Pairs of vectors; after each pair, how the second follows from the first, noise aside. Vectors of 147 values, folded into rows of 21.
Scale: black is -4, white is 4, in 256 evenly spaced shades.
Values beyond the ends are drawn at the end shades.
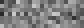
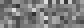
wrapped around, negated.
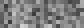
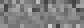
partly zeroed.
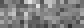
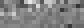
partly zeroed.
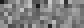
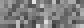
reversed, negated.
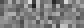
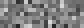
reversed, negated.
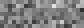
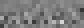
partly zeroed.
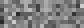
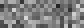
wrapped around.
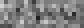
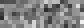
wrapped around, negated.
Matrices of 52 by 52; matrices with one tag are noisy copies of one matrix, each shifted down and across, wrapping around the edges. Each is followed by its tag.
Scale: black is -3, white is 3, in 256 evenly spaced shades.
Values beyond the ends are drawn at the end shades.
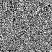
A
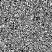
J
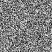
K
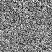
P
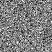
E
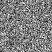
K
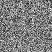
J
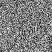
A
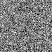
K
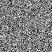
J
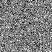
K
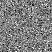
P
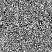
A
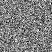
E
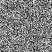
P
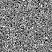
P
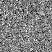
A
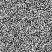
K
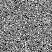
P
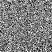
A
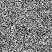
P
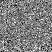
A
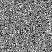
A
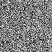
J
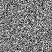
E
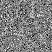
A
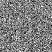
J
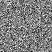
E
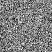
K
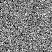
E
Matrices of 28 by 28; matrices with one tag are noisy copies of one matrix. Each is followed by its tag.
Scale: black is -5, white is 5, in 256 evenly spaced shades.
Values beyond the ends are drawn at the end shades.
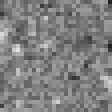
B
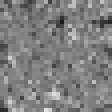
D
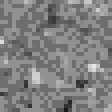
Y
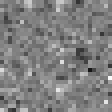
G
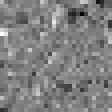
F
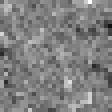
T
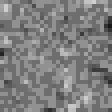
T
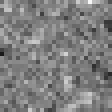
T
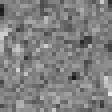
B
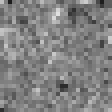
F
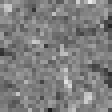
T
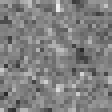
G
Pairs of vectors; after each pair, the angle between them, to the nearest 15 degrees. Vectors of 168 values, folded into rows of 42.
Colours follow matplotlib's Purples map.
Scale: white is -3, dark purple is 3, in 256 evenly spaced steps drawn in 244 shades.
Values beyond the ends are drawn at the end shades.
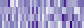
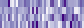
15 degrees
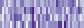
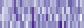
30 degrees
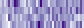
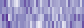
150 degrees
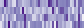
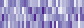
150 degrees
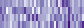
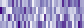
75 degrees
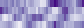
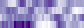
90 degrees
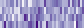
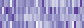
120 degrees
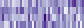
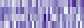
15 degrees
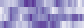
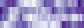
165 degrees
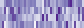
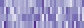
165 degrees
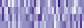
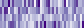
135 degrees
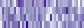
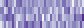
60 degrees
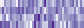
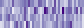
105 degrees
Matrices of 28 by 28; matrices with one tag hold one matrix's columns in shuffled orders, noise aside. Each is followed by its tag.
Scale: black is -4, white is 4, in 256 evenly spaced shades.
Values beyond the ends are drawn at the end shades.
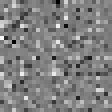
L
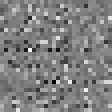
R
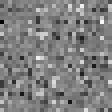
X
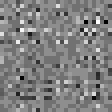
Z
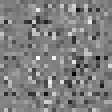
X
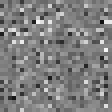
Z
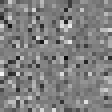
L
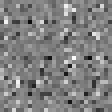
X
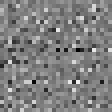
R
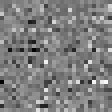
R
